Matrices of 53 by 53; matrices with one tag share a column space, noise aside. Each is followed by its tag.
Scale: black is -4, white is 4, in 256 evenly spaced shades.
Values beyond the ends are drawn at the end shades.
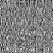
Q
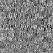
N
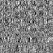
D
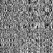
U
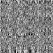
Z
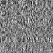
D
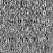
D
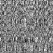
D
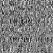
D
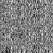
Z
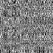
Z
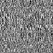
N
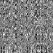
Z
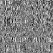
D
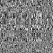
N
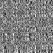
Z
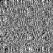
Q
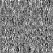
Q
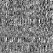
D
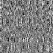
D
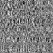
D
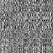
U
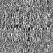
N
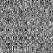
Q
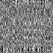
Q
